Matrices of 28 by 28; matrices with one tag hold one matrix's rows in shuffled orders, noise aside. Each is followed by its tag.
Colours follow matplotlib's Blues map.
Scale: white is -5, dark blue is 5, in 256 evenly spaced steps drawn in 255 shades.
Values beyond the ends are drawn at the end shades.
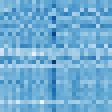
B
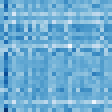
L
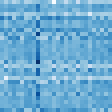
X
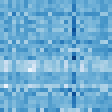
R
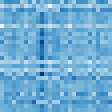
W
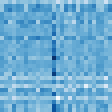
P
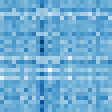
W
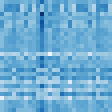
W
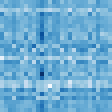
W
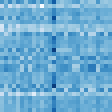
B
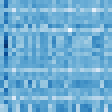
L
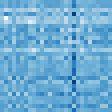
R
